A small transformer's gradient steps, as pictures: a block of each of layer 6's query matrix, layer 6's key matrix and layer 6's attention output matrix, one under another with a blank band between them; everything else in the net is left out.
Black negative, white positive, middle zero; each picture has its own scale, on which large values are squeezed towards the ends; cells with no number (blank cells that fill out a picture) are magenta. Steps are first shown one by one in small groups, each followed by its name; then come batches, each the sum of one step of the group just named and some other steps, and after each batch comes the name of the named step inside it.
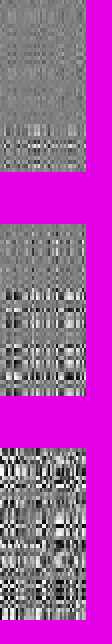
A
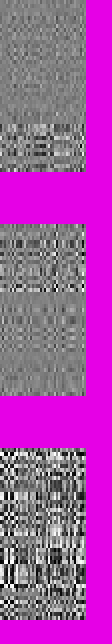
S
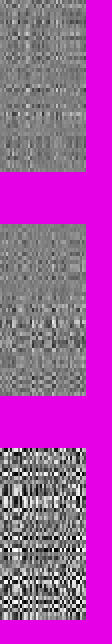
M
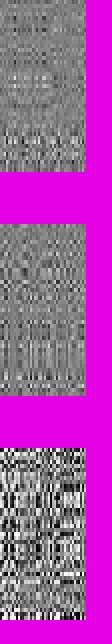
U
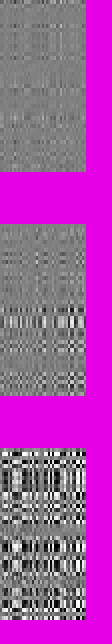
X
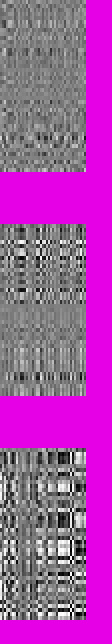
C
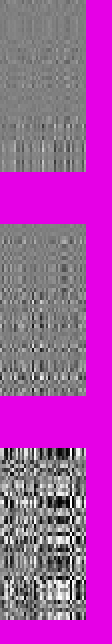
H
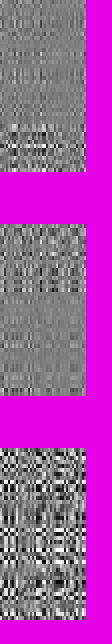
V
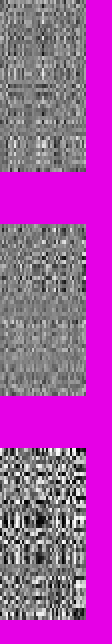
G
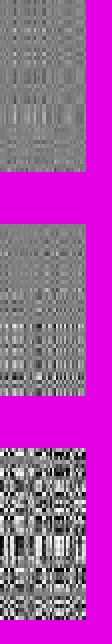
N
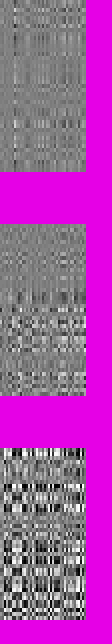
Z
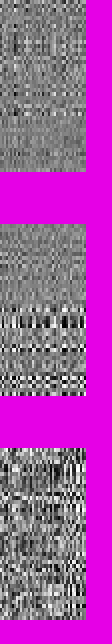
N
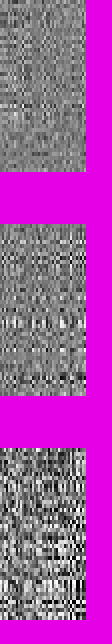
C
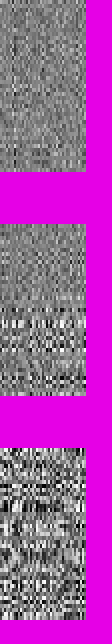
A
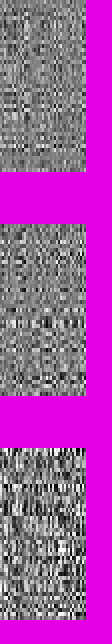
C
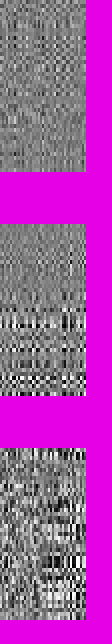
H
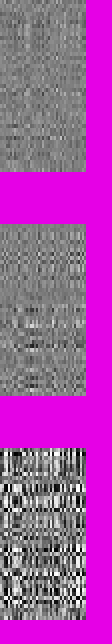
M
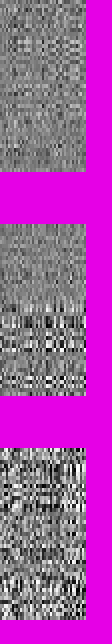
U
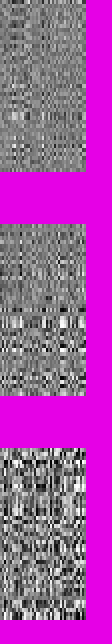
X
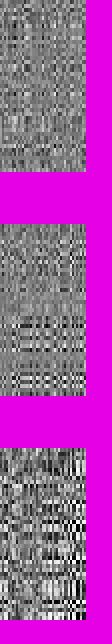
C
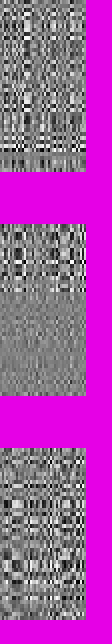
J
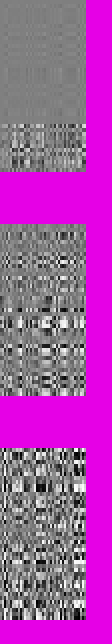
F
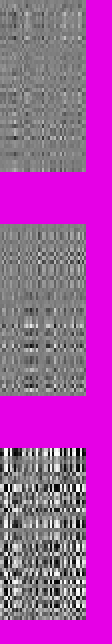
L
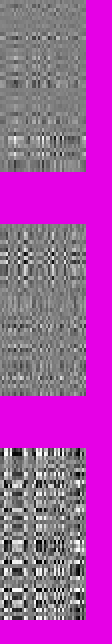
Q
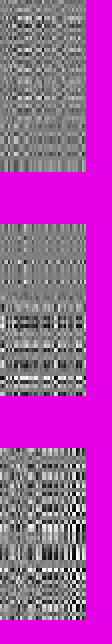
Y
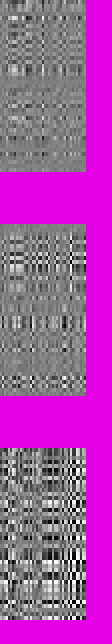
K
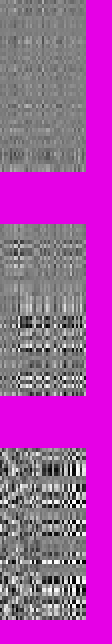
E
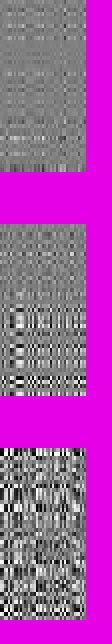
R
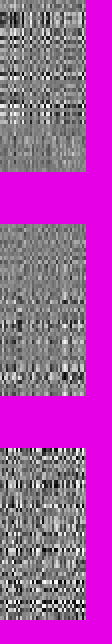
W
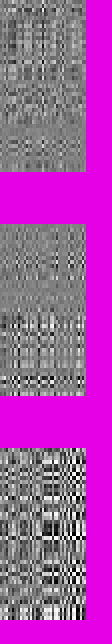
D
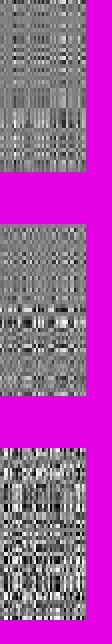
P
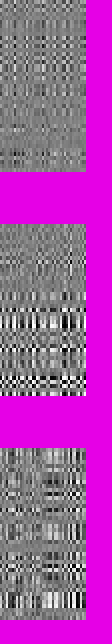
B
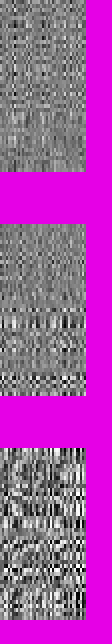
B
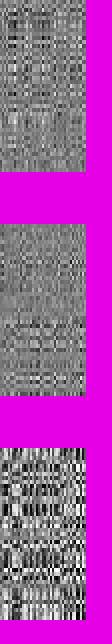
D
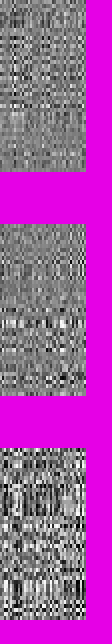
W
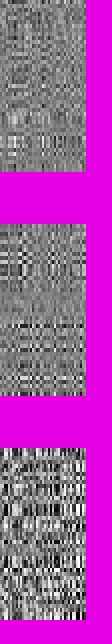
Q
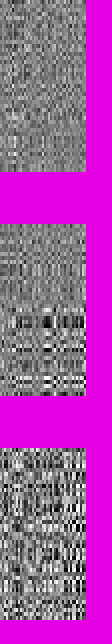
Y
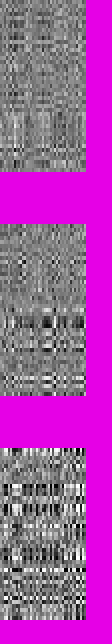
Y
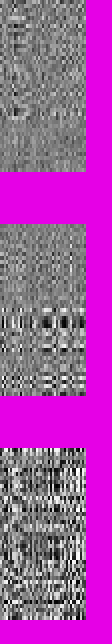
K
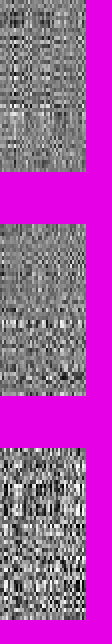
W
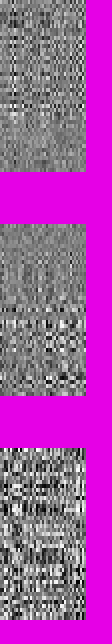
W
